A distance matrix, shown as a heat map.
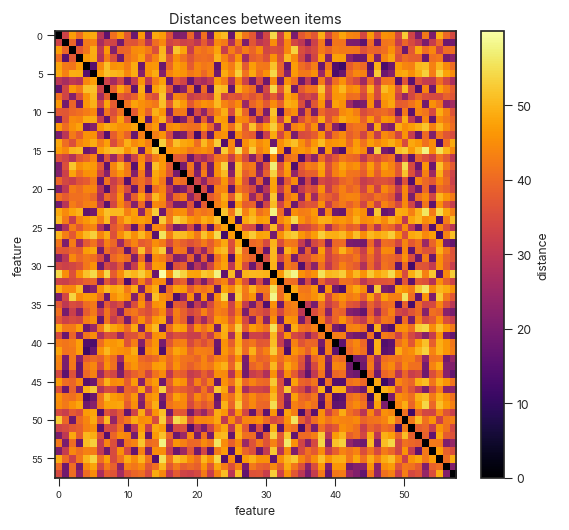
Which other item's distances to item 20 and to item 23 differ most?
7
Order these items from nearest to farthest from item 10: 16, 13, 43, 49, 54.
49, 16, 54, 13, 43
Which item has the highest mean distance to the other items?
31
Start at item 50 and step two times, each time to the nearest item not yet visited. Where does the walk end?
8
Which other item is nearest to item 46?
39
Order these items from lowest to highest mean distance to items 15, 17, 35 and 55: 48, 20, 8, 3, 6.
20, 6, 48, 8, 3
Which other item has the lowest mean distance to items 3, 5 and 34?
1
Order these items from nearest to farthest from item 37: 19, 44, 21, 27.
19, 21, 44, 27
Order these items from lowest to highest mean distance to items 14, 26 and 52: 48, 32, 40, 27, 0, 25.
25, 0, 32, 27, 40, 48
